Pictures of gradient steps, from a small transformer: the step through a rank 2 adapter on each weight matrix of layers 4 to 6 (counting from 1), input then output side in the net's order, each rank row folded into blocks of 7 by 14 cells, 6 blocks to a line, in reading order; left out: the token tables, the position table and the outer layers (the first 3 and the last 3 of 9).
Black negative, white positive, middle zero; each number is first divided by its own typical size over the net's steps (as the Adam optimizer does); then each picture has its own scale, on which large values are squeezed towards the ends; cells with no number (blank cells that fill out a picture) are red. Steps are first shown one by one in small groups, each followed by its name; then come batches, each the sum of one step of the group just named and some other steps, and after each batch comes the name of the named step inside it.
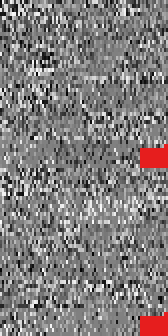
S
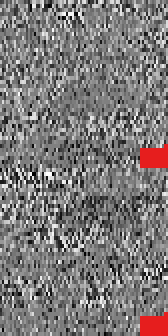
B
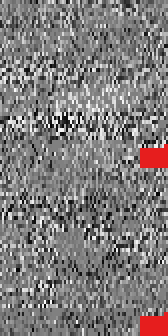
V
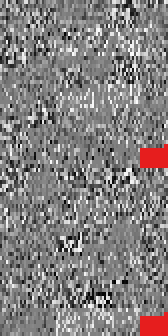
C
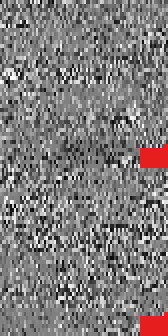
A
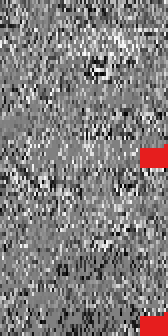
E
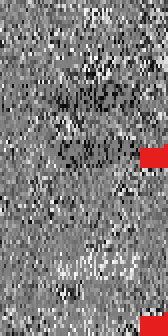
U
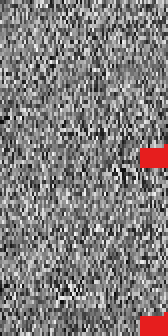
E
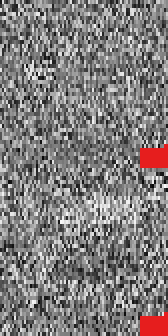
S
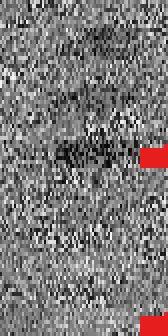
A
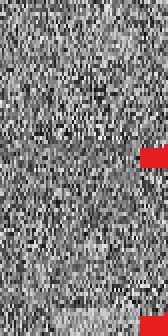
V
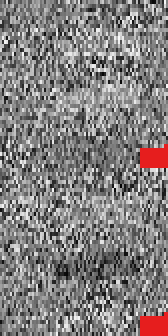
E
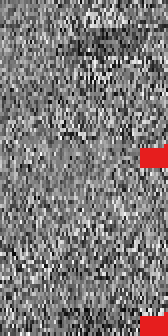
V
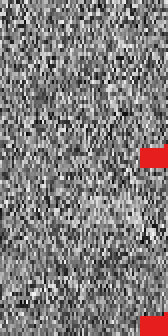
E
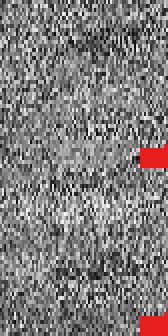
E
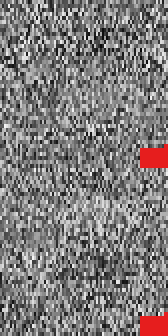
C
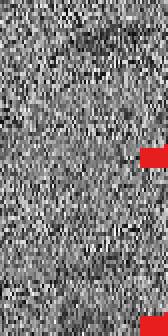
E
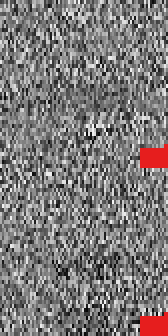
B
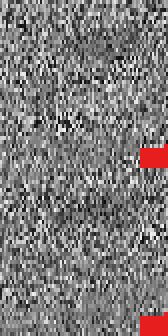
V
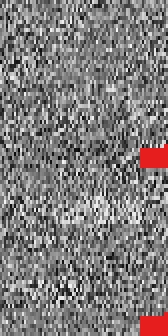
A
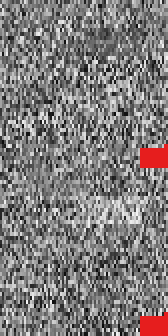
V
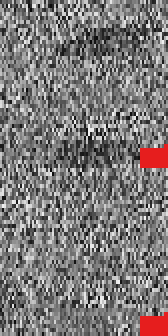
B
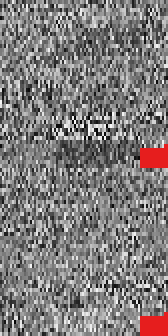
U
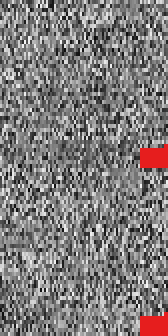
A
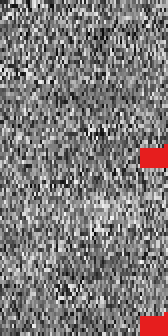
E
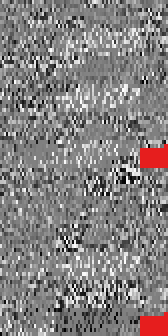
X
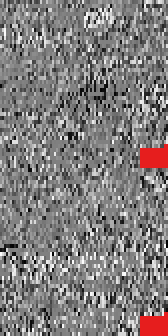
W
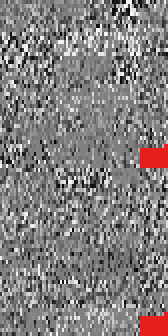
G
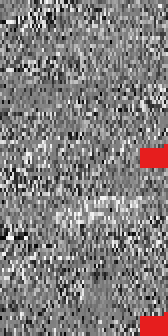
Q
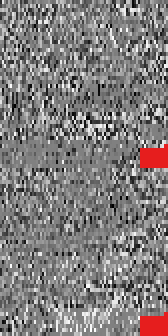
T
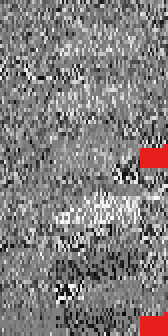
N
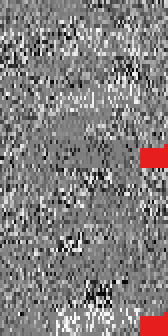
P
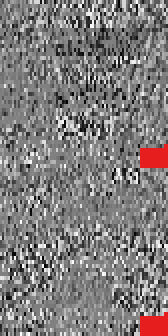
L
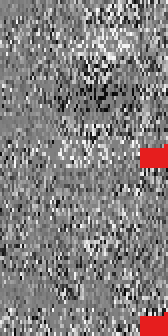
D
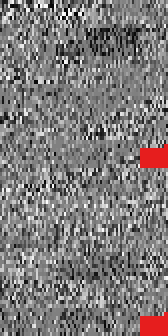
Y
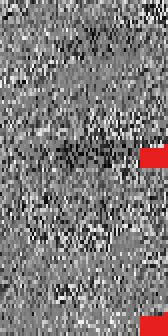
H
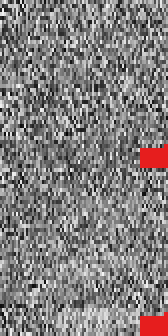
L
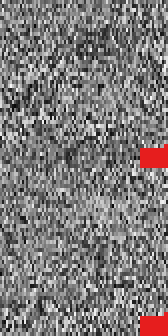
T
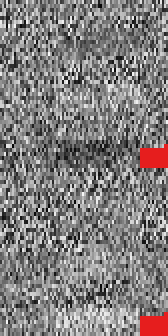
P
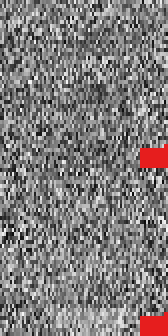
Q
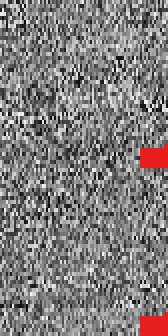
D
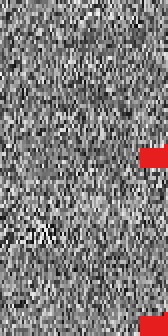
D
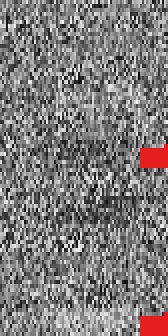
P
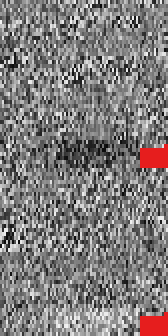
P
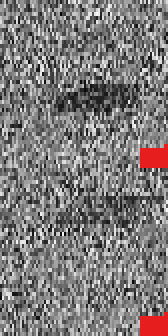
D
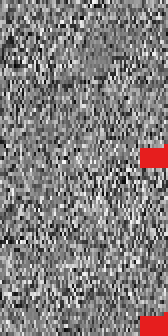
X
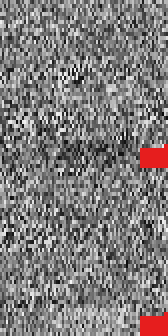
G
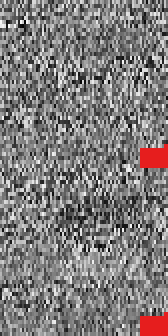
X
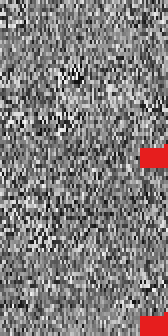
D
